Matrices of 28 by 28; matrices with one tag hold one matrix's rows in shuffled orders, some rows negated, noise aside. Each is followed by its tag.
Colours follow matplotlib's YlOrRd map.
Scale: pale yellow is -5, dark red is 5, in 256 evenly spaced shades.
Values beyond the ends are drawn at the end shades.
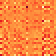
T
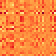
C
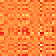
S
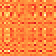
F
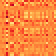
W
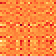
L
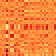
W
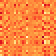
T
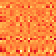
L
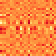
L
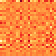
L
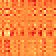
F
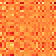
C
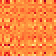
F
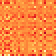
F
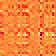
S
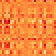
F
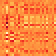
W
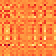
F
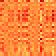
S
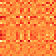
L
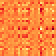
S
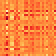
W
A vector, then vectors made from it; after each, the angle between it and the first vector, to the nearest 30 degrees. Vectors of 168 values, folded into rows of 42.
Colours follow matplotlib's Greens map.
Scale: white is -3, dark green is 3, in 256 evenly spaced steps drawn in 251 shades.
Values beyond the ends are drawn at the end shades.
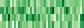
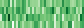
30 degrees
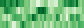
90 degrees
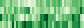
120 degrees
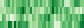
60 degrees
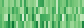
90 degrees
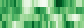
90 degrees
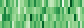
90 degrees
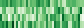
150 degrees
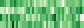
150 degrees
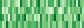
120 degrees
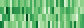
60 degrees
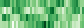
60 degrees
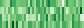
150 degrees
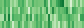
60 degrees
